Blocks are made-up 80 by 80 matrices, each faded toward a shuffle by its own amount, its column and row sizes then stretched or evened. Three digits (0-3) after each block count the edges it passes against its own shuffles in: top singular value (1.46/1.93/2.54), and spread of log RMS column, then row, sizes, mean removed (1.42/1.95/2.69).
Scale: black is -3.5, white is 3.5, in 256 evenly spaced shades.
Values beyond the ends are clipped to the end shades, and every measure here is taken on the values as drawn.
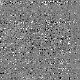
0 2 3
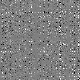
0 3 2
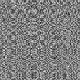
3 1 0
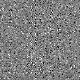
1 2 0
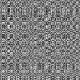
3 3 2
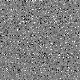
1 0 2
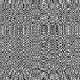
3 3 0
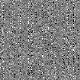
1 3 1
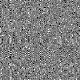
2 2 0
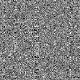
2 2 1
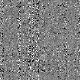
0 3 2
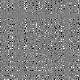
1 3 3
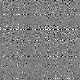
2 2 3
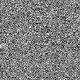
1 0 1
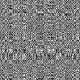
3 2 3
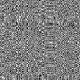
3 2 0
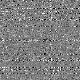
1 1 3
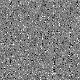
0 2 0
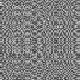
3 0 2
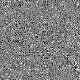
1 1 2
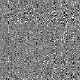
2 3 2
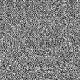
2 0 1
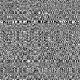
3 0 3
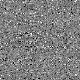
1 0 2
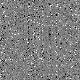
1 2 1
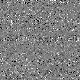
1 0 2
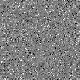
2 0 0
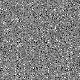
0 1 1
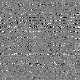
2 0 3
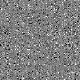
1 2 1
